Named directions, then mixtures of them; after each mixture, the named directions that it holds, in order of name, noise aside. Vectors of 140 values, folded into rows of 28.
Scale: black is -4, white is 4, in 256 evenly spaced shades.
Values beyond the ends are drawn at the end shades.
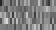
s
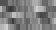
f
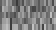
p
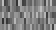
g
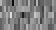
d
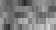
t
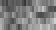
f, t.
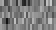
g, s, t.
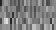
p, s.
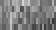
g, p, t.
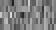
d, s.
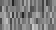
d, p, s.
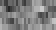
f, g, t.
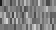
s.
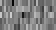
d.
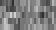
d, f, s.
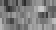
f, g, t.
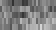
d, p, t.
